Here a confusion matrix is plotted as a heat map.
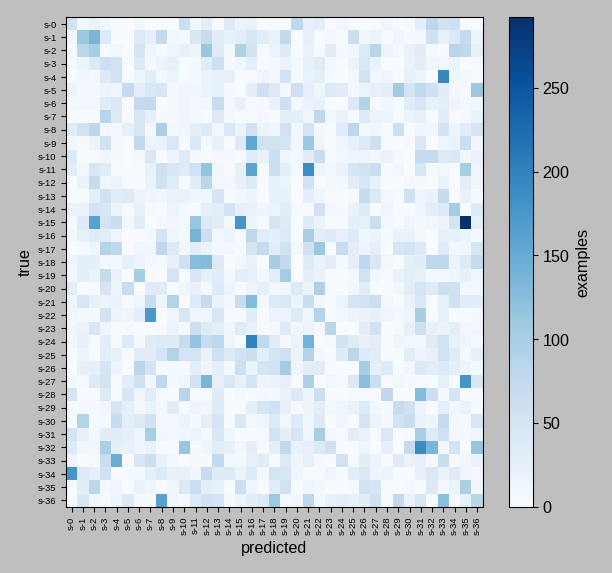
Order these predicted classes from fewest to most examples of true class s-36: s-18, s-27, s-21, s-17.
s-17, s-27, s-21, s-18
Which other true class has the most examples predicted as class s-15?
s-2
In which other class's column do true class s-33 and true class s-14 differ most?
s-4
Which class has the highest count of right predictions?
s-15
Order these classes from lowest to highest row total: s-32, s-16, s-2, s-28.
s-28, s-16, s-2, s-32
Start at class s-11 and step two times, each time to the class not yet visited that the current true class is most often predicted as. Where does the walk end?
s-16
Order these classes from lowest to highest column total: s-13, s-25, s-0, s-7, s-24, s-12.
s-24, s-0, s-25, s-7, s-13, s-12
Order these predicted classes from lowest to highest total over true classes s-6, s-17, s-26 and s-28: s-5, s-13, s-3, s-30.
s-5, s-30, s-13, s-3
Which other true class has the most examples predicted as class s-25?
s-8
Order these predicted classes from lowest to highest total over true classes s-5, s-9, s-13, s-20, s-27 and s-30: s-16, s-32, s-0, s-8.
s-0, s-32, s-8, s-16
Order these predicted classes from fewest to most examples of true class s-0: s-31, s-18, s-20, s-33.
s-18, s-31, s-33, s-20
